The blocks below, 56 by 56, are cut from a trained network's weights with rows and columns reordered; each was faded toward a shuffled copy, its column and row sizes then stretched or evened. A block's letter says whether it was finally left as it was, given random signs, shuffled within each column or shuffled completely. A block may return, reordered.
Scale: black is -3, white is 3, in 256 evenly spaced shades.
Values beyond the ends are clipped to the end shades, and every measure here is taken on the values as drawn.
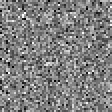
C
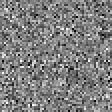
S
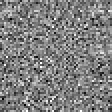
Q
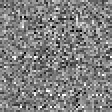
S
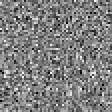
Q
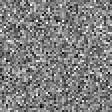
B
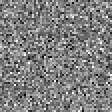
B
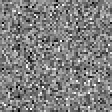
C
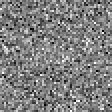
B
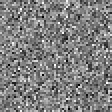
C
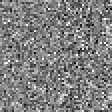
C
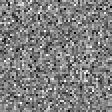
B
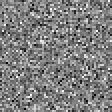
B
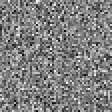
C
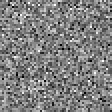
B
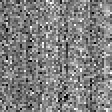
C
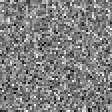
B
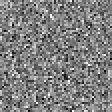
C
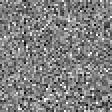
B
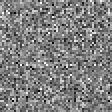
S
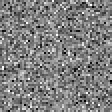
B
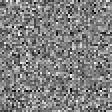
S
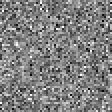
S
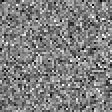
B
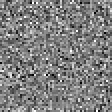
S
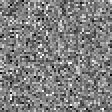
C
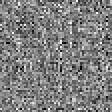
Q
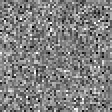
S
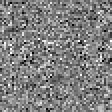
S
